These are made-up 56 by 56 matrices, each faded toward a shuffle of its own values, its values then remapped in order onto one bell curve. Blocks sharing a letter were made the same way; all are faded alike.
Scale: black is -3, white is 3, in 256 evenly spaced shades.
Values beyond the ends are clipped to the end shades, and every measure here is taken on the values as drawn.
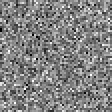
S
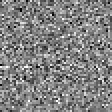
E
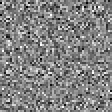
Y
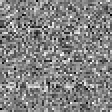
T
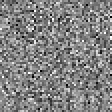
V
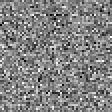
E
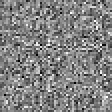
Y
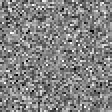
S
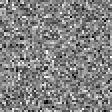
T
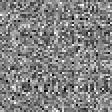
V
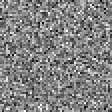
S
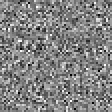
V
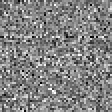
E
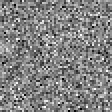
S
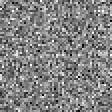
V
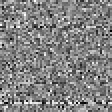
E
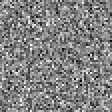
S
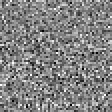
E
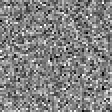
S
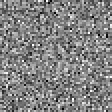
S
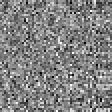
Y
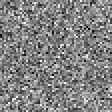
S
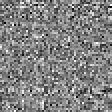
Y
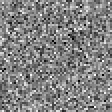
S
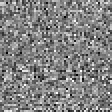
T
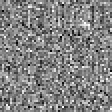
V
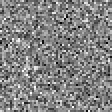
S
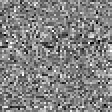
T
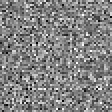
T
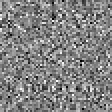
V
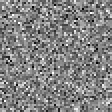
S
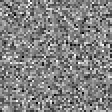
E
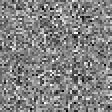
V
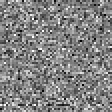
E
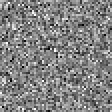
S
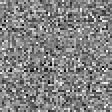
T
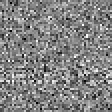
T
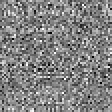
Y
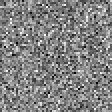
S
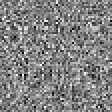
V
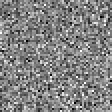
S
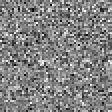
T
